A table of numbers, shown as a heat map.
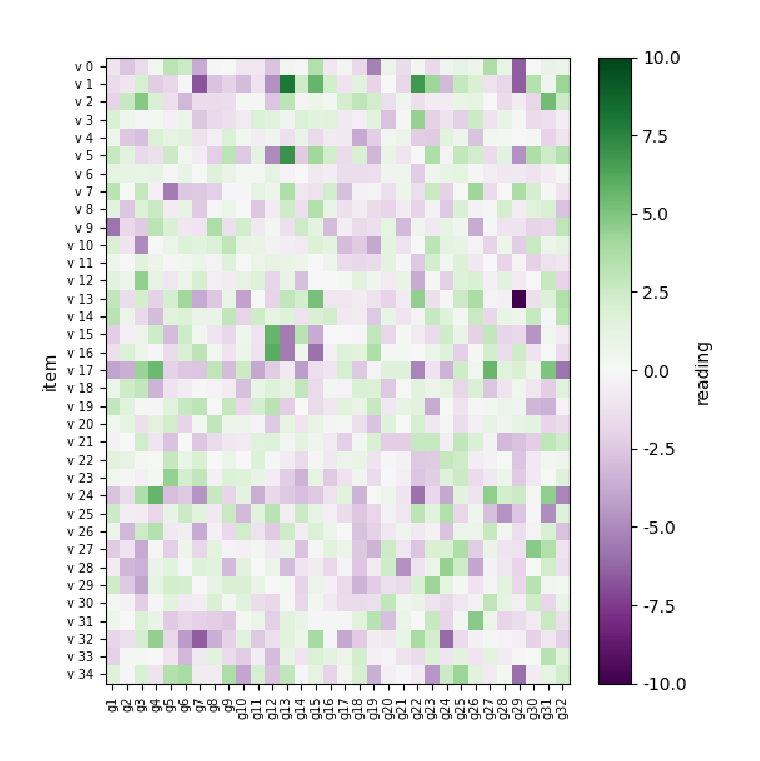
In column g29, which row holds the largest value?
v 7
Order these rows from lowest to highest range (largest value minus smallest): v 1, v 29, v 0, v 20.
v 20, v 29, v 0, v 1
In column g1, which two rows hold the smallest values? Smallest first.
v 9, v 17
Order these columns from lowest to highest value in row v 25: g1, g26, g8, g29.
g29, g8, g26, g1
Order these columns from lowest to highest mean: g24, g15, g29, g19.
g29, g19, g24, g15
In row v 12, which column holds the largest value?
g3
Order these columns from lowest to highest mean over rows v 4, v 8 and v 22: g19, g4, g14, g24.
g19, g14, g24, g4
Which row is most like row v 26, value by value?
v 8
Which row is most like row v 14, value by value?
v 10
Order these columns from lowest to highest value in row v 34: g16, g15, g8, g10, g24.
g10, g16, g8, g15, g24
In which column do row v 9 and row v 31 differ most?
g26
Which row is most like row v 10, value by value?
v 29
